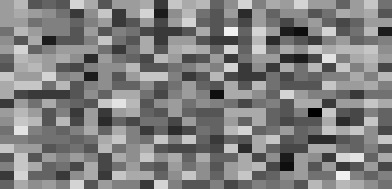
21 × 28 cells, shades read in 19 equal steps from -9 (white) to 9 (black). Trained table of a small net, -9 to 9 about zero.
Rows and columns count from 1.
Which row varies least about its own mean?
3
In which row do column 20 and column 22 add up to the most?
5
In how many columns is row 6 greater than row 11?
6
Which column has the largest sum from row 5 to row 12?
18
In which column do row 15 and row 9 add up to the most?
14
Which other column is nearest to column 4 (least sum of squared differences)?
16
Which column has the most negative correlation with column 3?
22
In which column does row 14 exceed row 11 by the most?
21
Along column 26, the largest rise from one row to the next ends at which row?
19
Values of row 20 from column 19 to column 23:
3 2 -1 -2 1
